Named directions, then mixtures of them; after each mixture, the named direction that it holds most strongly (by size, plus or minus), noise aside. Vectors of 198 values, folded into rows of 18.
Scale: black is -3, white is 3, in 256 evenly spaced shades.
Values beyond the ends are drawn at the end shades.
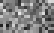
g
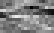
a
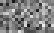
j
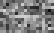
a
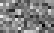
j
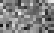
g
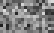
g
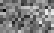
g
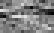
a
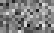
j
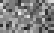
g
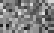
g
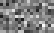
j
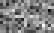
j
